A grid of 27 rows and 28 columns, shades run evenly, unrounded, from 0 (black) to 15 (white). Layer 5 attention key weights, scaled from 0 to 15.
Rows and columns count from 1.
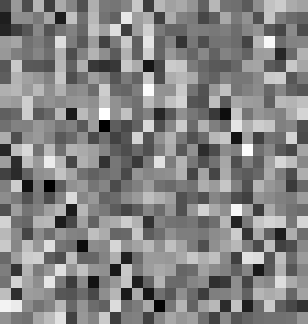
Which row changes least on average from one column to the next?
17
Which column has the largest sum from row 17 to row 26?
1
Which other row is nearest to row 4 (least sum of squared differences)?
5
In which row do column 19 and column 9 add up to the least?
25
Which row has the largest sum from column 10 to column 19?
21
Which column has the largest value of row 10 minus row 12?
22
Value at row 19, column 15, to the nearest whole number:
8
